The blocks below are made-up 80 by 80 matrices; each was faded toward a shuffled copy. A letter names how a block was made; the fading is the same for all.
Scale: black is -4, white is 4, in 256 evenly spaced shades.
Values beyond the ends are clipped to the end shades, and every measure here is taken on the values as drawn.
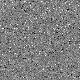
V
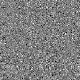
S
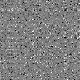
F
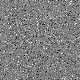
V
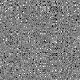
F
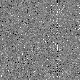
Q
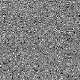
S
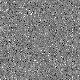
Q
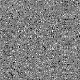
S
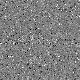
V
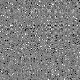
F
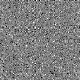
S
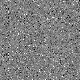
Q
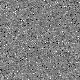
V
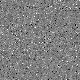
V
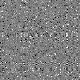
F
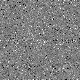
V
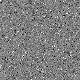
V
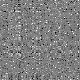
F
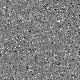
V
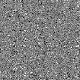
S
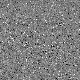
V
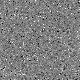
V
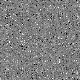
Q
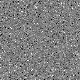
Q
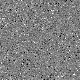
V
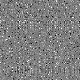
F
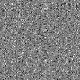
S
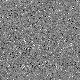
V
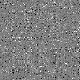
F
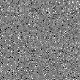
F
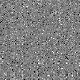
F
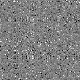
F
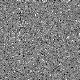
Q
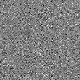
S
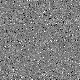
V
